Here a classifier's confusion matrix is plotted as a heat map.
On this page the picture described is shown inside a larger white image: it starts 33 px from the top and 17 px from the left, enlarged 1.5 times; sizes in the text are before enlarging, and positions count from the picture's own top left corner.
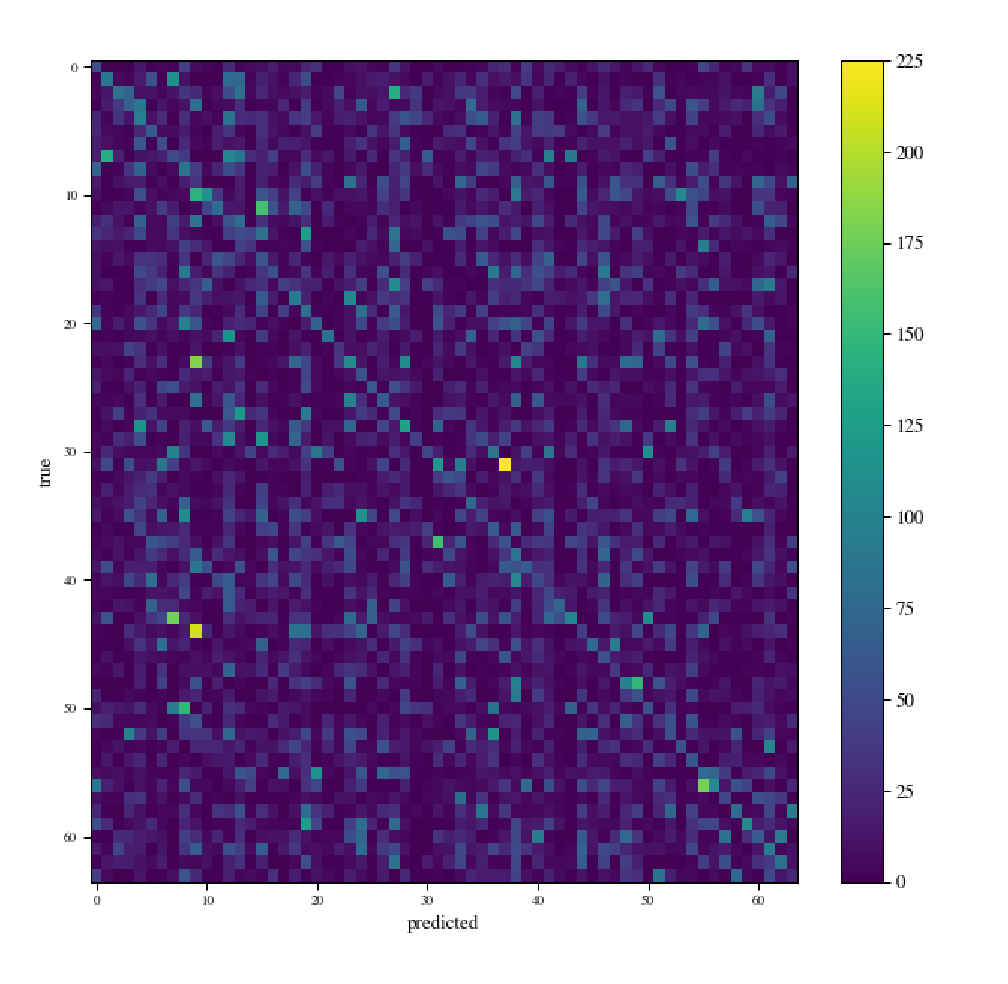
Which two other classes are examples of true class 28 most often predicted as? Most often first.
4, 52
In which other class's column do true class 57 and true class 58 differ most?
63
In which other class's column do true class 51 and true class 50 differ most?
8
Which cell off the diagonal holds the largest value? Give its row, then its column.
31, 37
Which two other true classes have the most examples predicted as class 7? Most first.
43, 1
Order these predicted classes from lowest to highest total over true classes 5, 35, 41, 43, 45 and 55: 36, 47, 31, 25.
31, 36, 47, 25
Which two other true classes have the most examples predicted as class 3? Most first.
52, 2
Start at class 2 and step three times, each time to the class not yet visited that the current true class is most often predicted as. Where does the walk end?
19
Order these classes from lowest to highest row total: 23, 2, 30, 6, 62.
6, 62, 30, 2, 23
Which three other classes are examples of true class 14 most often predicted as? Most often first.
55, 27, 19
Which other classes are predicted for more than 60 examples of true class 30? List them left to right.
7, 20, 36, 41, 50
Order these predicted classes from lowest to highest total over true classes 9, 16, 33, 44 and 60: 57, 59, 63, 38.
59, 63, 57, 38
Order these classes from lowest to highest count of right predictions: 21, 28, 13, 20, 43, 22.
22, 13, 20, 21, 43, 28
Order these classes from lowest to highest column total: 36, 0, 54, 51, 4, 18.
0, 51, 36, 18, 54, 4
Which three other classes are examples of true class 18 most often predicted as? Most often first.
23, 46, 15
